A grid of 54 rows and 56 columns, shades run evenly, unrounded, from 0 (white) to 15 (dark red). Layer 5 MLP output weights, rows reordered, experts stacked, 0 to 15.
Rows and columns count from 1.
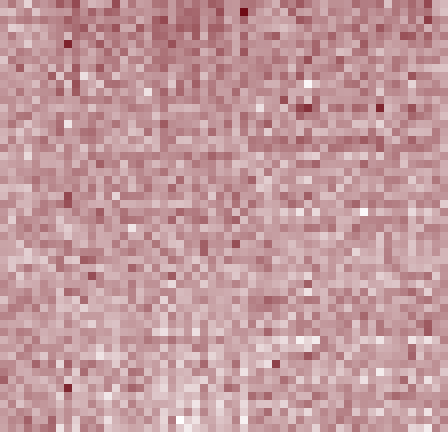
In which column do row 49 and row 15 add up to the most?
9
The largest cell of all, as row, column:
2, 31
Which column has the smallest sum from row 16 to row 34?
52
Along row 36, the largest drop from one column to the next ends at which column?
40
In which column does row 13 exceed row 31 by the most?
36
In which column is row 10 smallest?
11
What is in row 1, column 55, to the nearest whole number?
5
